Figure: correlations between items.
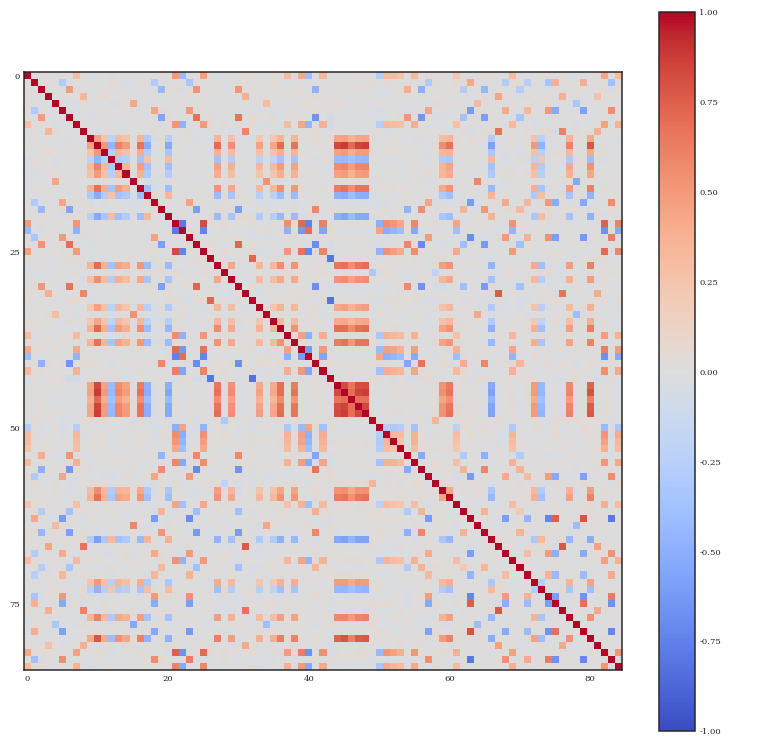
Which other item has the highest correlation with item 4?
15
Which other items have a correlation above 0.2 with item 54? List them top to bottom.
2, 6, 24, 30
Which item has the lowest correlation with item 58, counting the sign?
28
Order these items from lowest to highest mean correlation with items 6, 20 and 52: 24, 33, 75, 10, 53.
10, 33, 75, 53, 24
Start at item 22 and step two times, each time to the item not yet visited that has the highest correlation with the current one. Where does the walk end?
50
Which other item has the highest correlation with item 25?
21
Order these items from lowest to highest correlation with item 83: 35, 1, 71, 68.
1, 35, 71, 68
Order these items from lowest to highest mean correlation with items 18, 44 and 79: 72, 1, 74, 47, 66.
66, 74, 1, 72, 47
